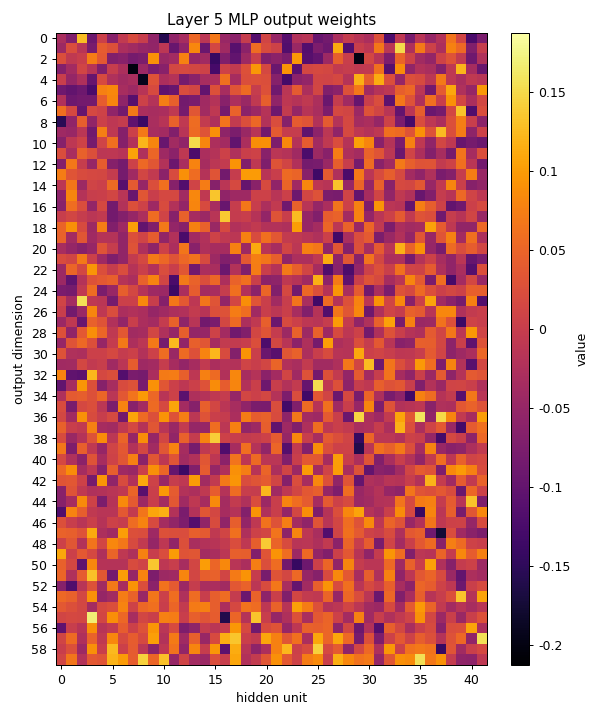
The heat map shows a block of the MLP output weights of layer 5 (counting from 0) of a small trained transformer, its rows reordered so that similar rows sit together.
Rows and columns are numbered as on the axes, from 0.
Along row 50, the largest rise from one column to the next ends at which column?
3
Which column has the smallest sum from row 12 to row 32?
6
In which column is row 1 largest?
33
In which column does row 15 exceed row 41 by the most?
15
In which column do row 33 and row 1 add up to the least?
24
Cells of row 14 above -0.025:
26
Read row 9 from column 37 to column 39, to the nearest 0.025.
0.125 0.025 0.075
